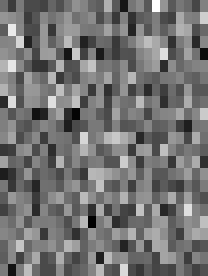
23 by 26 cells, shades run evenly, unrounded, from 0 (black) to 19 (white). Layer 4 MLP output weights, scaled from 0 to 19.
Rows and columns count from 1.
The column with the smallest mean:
5
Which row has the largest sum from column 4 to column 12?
9
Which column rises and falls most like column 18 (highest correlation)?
24
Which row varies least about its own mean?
11
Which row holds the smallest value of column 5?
10
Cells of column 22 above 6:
16
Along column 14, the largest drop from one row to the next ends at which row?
8
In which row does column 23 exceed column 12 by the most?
19
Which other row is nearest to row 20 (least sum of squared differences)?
7
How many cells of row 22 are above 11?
6
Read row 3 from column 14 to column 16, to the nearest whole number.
12 8 11
